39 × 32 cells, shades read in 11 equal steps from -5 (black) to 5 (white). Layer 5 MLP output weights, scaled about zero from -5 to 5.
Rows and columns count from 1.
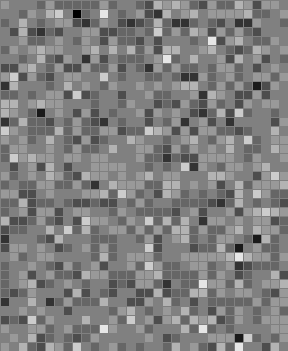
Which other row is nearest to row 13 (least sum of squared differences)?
1
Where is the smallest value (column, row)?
9, 2
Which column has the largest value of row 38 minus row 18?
28
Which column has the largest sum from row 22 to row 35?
17
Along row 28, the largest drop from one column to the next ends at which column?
18
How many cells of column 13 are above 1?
3
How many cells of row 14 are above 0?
5
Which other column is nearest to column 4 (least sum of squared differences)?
32
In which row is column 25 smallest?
23
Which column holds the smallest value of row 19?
22
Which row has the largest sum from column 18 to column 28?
29
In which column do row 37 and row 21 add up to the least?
11
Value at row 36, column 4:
3
